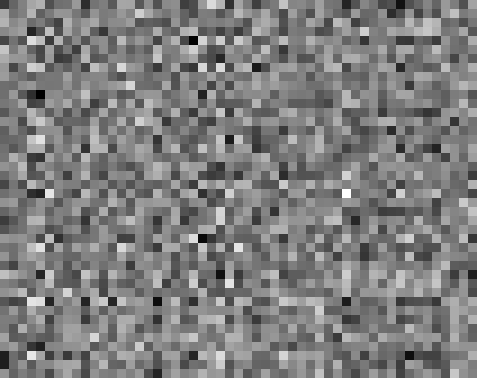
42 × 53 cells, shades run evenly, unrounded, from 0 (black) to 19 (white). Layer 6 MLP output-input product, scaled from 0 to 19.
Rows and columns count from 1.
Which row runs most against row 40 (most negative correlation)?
4
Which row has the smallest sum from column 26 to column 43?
15
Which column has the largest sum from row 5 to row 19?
27
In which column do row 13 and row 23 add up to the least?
49
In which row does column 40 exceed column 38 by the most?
38
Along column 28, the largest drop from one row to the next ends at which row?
35
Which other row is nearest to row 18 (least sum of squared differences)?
39
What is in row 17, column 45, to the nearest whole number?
3
